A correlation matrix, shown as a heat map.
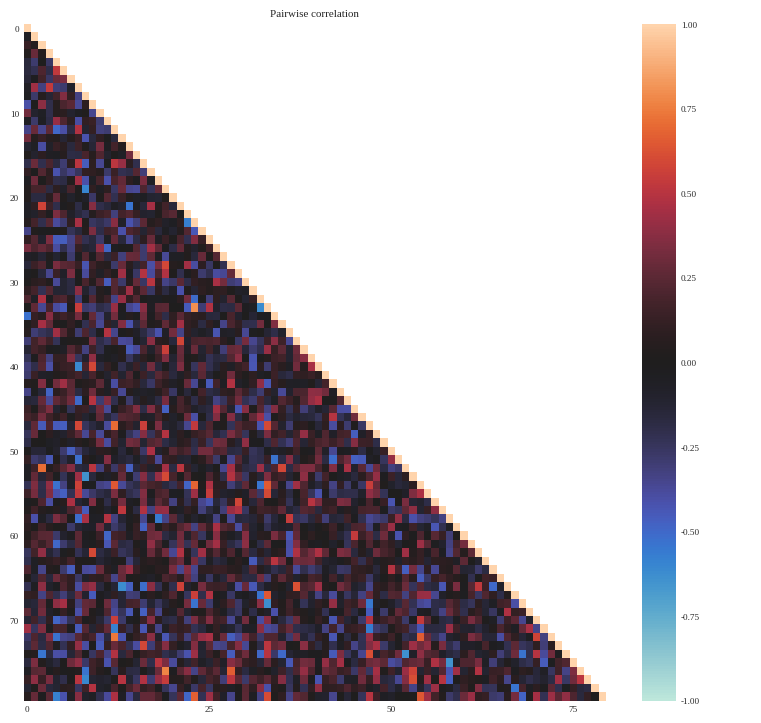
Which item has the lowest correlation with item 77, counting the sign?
8
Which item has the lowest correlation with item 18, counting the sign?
58
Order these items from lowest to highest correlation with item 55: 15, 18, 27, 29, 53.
15, 27, 29, 18, 53
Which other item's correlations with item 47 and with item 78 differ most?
33
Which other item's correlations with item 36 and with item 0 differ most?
26
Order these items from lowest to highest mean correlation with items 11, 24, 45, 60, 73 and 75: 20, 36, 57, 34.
36, 20, 57, 34
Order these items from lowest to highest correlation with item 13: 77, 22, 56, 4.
4, 22, 56, 77
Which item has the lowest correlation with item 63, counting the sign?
31
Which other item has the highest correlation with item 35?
52
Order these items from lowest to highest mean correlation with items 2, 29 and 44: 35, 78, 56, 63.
63, 78, 35, 56
